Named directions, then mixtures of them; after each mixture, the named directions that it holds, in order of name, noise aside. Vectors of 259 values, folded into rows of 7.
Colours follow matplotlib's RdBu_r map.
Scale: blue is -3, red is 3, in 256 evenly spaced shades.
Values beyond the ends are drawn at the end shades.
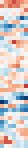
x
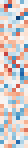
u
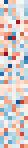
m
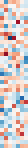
m, x.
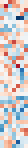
u, x.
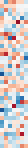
m, x.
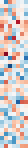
m.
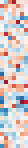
m, x.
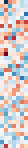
m, u.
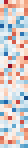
m, x.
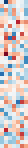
m.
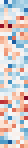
m, x.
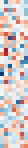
m.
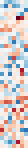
m, u, x.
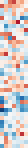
m, x.
